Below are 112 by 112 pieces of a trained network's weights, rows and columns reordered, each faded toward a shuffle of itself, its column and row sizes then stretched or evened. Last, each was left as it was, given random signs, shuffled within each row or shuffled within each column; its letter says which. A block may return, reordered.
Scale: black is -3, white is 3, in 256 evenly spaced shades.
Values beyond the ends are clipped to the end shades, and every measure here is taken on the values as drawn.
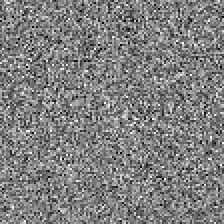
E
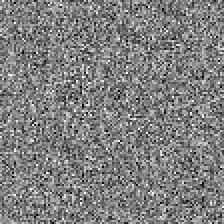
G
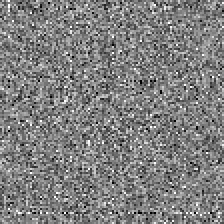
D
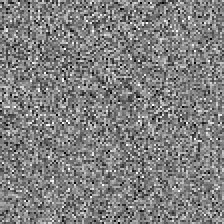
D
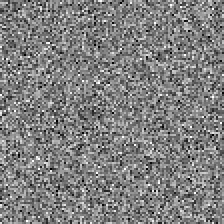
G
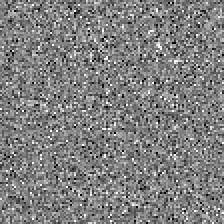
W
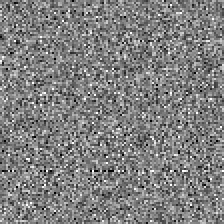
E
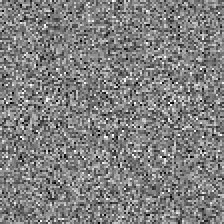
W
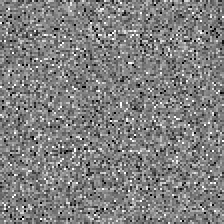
E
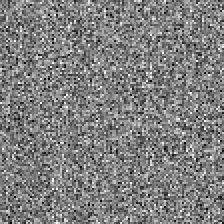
G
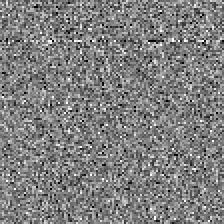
W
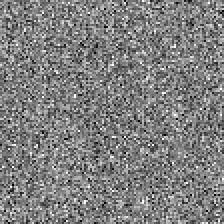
G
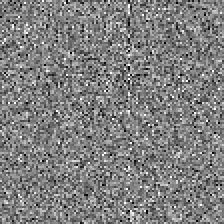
D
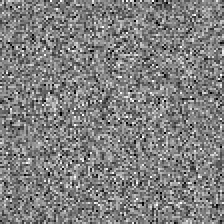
W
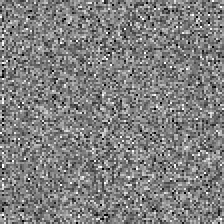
G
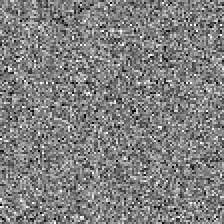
E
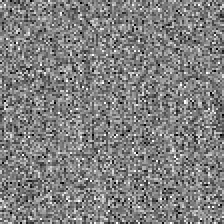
D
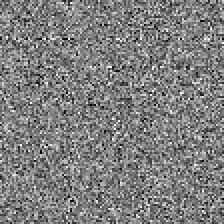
W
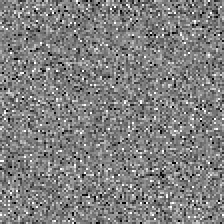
E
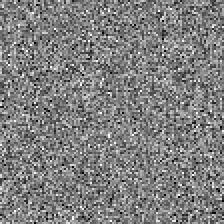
G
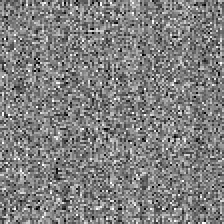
D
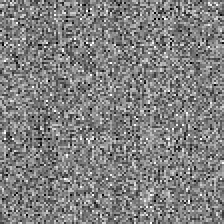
D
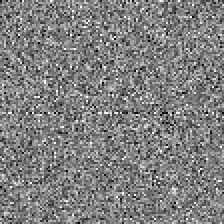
E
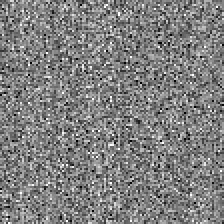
G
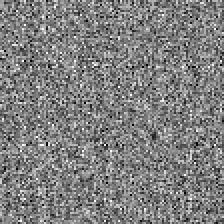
D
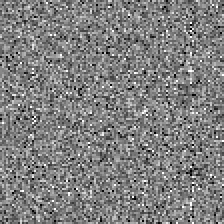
G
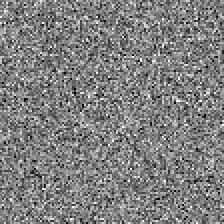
E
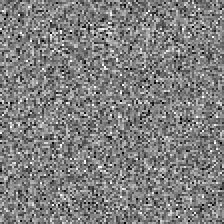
W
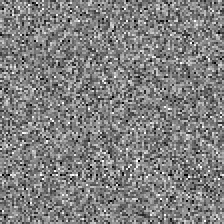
E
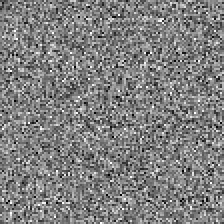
E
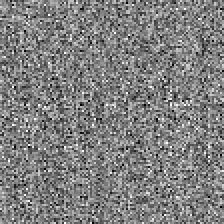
D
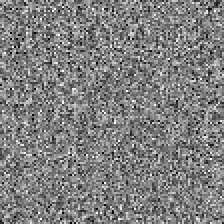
D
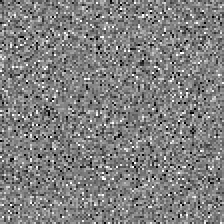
D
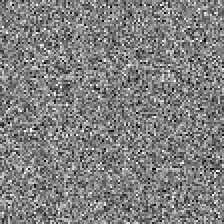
W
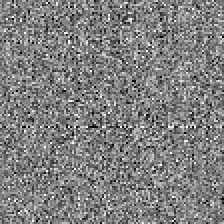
D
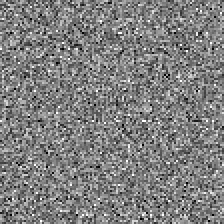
E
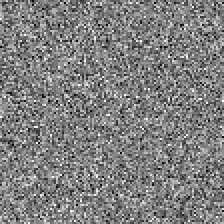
E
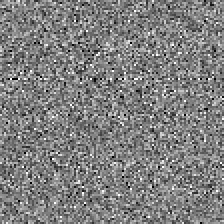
E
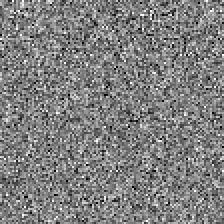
E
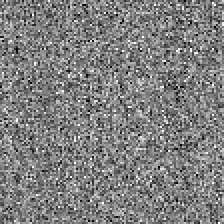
D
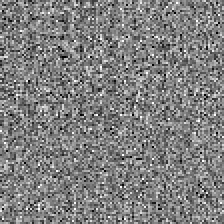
D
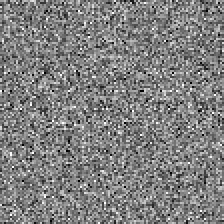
W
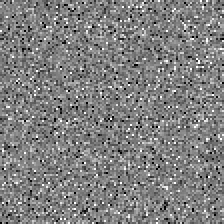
E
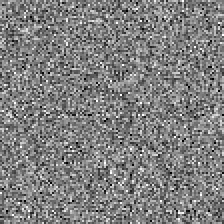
E
